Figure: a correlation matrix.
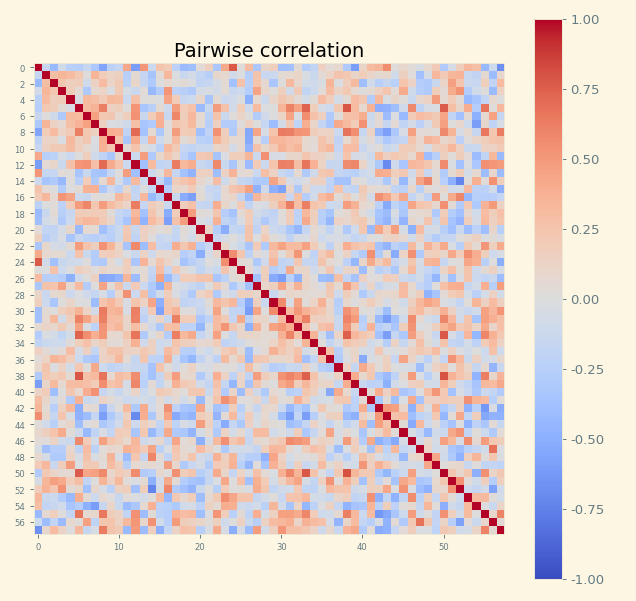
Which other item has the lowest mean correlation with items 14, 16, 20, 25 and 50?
54
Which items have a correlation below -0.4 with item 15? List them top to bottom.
27, 29, 30, 57
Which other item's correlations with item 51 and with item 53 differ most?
16
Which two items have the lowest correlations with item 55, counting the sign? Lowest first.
42, 43
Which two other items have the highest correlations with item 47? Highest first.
56, 14
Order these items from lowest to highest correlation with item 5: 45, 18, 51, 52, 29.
45, 29, 52, 18, 51
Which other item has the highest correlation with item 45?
52
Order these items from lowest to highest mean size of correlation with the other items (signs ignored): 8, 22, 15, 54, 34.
34, 15, 54, 22, 8
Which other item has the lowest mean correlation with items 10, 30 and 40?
26
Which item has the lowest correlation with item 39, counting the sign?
0
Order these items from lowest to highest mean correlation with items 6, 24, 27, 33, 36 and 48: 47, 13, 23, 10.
13, 47, 10, 23
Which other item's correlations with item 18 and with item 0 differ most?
24
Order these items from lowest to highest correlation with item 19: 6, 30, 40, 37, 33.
30, 37, 40, 6, 33
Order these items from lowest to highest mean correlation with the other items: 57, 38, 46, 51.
57, 51, 46, 38
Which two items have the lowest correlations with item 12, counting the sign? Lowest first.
43, 0
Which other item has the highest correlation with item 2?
51
